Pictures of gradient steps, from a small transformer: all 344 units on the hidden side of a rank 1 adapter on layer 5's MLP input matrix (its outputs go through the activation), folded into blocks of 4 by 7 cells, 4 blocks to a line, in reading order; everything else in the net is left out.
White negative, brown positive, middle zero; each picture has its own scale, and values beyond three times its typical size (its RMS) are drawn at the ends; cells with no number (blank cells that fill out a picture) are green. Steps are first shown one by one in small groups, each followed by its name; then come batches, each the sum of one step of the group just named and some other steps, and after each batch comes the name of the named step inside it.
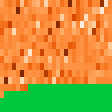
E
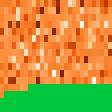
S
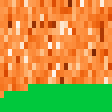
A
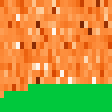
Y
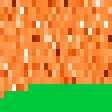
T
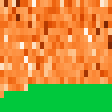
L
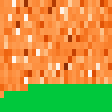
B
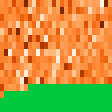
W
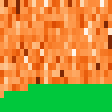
L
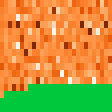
Y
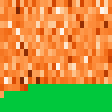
B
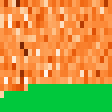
B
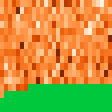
T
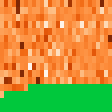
E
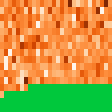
W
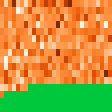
T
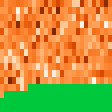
S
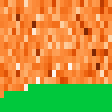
A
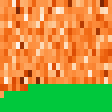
B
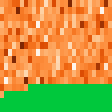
W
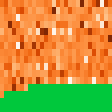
Y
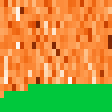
Y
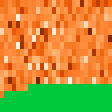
Y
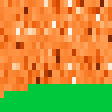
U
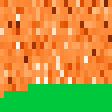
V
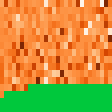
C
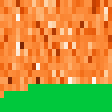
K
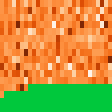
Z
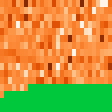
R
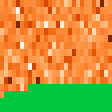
Z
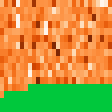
R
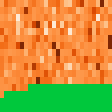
U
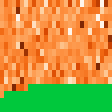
C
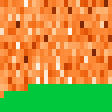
V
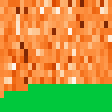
R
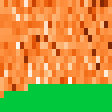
V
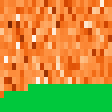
V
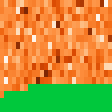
U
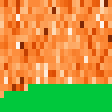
V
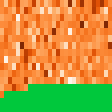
K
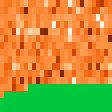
U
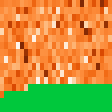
V
